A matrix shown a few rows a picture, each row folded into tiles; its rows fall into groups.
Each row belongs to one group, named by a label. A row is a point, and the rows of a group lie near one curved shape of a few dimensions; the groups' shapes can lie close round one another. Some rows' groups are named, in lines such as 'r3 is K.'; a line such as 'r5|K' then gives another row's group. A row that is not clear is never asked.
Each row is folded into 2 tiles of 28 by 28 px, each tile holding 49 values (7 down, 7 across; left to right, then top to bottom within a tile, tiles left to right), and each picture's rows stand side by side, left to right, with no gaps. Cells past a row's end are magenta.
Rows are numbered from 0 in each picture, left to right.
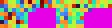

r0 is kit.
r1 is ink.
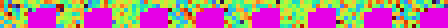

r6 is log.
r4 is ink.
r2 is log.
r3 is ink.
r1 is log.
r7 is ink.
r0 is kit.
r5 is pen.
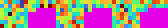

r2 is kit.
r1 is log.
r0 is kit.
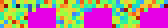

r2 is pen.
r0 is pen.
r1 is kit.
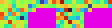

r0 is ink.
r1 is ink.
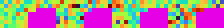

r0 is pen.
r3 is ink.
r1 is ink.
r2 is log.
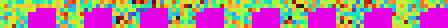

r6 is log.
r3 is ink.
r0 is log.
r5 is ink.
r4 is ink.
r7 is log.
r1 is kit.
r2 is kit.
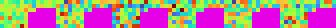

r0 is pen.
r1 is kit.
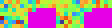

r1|kit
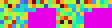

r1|log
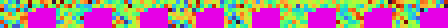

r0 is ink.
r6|ink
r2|ink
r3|ink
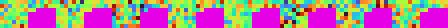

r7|log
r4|kit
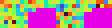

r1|kit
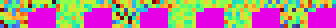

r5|ink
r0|ink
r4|ink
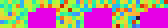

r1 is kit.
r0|kit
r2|log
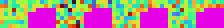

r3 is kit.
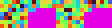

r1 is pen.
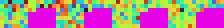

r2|ink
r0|kit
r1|log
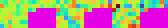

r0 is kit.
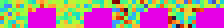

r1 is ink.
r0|kit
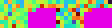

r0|kit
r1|ink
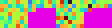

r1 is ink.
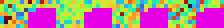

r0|kit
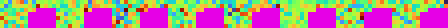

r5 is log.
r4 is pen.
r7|ink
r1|kit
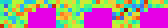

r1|kit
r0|pen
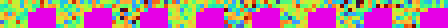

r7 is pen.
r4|ink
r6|kit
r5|ink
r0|kit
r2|pen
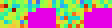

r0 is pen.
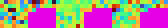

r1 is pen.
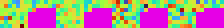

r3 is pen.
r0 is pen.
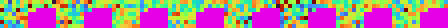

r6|log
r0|ink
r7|pen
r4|log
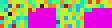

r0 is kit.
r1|log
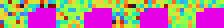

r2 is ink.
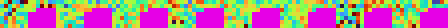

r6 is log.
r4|pen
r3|log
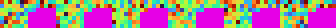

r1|kit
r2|ink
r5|kit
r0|kit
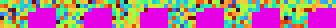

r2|ink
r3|ink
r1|ink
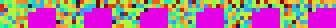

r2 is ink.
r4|log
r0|log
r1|kit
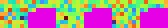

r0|ink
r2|log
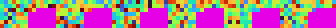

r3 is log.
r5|ink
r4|log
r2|pen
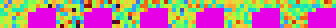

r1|log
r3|ink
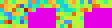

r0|ink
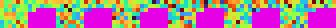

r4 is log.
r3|pen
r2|ink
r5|log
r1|kit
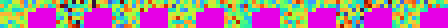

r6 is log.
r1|pen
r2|kit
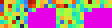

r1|log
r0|log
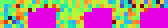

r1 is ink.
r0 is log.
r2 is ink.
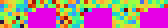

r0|log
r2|pen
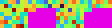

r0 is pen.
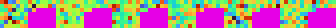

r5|ink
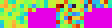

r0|ink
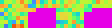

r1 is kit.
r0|log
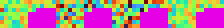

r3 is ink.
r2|log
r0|ink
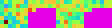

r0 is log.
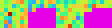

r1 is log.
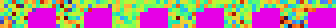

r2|ink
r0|ink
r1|ink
